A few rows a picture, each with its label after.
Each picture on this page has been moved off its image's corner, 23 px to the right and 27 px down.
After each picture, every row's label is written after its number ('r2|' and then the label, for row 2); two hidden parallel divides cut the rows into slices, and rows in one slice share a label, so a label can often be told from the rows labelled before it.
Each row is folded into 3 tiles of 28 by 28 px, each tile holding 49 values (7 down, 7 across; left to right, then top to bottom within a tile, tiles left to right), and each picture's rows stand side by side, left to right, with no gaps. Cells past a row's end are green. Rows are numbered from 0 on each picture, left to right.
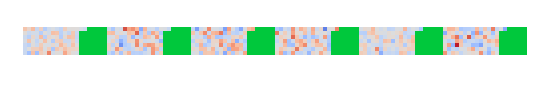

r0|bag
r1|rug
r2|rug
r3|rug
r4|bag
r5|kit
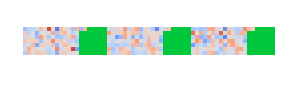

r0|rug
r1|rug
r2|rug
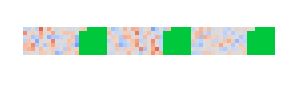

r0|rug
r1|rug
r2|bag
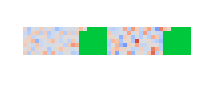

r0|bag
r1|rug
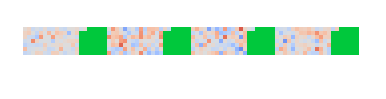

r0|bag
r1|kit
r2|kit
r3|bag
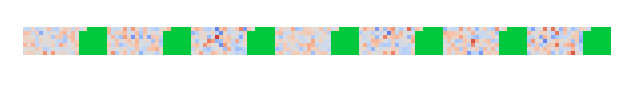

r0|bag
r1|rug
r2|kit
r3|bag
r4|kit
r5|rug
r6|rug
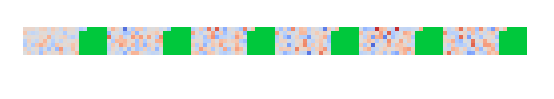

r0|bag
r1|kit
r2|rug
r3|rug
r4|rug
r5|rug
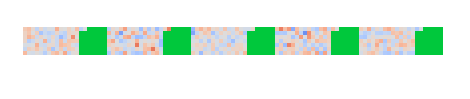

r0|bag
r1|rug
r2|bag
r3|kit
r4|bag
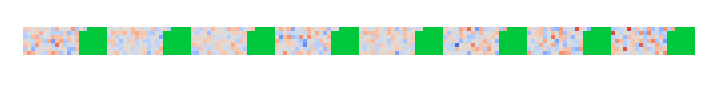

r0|kit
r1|bag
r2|bag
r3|kit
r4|bag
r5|rug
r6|kit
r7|rug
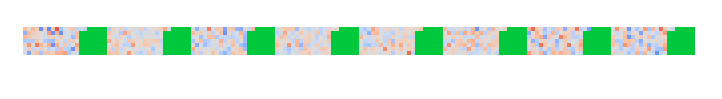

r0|kit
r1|bag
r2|rug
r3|bag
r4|bag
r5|bag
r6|kit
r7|kit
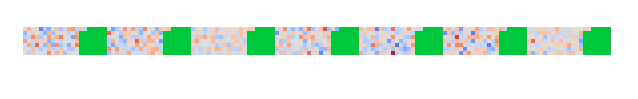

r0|kit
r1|rug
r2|bag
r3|kit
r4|kit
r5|kit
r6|bag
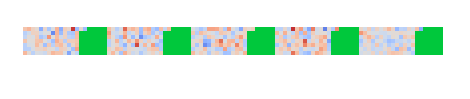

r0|kit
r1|rug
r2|rug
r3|rug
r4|bag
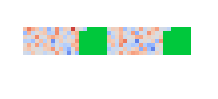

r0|kit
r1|kit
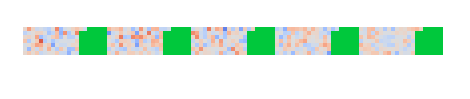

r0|kit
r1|kit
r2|rug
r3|bag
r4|bag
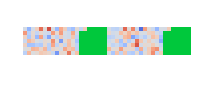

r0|rug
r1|rug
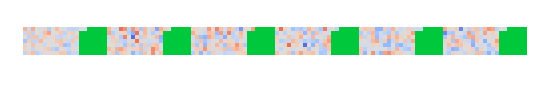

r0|bag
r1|rug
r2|rug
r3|kit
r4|kit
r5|kit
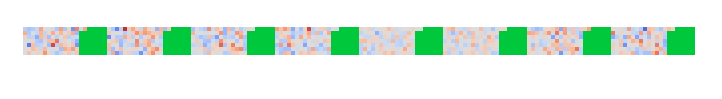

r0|rug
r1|rug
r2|rug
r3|kit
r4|bag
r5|bag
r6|rug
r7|rug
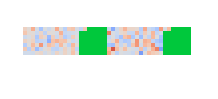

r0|bag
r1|rug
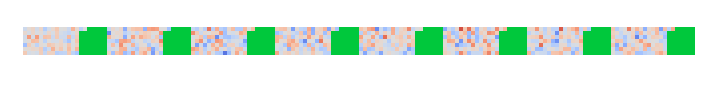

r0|bag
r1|kit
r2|rug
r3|kit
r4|kit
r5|rug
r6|kit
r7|rug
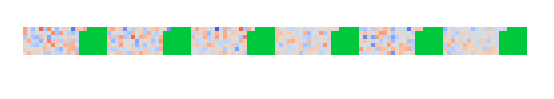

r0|rug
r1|kit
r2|kit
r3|bag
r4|rug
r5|bag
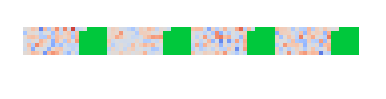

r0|kit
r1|bag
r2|kit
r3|kit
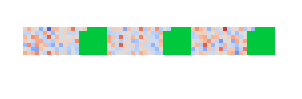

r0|kit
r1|kit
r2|kit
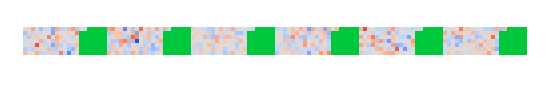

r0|kit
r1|kit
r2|bag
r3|rug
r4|kit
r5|rug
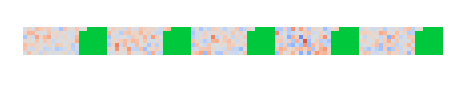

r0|bag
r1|bag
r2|bag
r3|rug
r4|bag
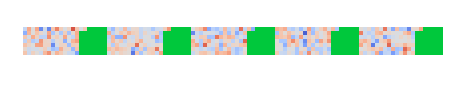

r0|kit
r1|rug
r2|kit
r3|kit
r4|rug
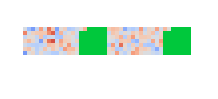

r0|rug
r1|kit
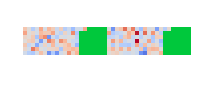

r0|rug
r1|rug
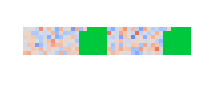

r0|rug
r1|rug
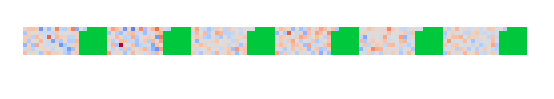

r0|kit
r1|kit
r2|bag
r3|kit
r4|bag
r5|bag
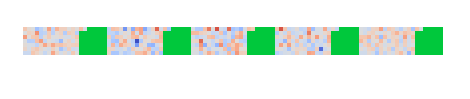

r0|bag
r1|kit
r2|rug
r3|kit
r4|bag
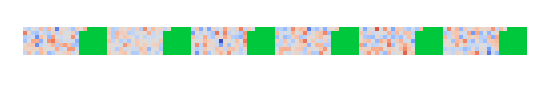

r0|rug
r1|bag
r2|kit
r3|rug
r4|rug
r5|kit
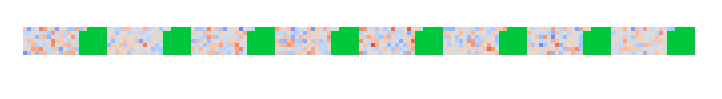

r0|rug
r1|bag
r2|rug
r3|kit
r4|kit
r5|rug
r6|rug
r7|bag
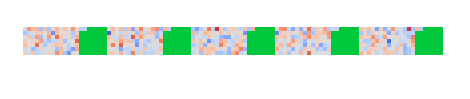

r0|kit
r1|kit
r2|rug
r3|kit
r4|kit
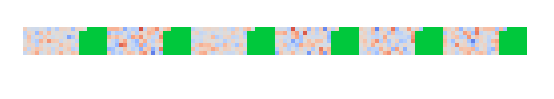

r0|bag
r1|kit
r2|bag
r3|rug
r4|kit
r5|kit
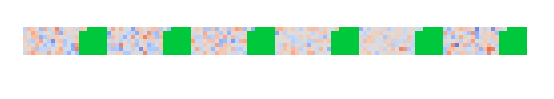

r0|kit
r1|kit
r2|kit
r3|bag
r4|bag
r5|rug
